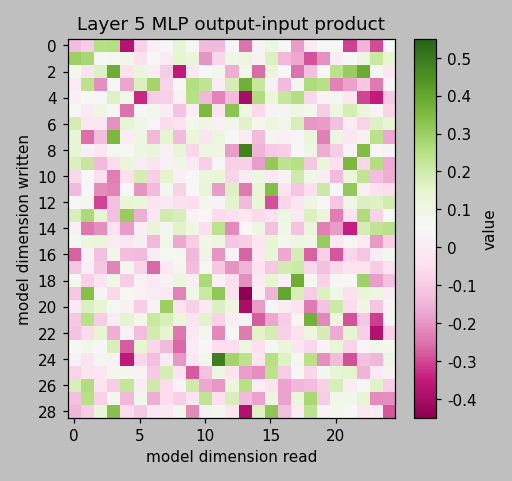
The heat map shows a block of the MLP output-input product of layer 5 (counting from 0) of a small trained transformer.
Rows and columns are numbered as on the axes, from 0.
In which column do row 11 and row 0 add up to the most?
15
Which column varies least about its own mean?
7
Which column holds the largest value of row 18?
17
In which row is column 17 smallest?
2
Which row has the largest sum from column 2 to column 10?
21
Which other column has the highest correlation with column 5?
13
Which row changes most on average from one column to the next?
22
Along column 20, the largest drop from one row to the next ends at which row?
3
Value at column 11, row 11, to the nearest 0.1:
-0.2
